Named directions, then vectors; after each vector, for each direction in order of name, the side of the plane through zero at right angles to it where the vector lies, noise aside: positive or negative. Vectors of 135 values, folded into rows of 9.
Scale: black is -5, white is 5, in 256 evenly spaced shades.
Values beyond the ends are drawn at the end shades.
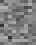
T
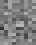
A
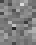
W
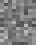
negative, positive, positive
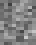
negative, negative, positive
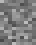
negative, negative, negative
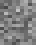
positive, negative, positive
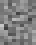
negative, negative, positive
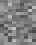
positive, positive, negative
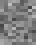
positive, positive, negative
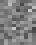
positive, positive, negative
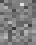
negative, positive, positive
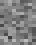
positive, positive, negative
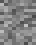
negative, positive, positive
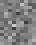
positive, negative, positive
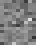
negative, positive, negative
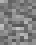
negative, negative, negative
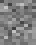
negative, positive, positive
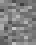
negative, negative, negative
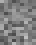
negative, negative, negative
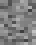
negative, negative, positive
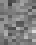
negative, negative, positive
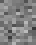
negative, positive, negative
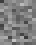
positive, positive, positive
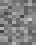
negative, positive, negative
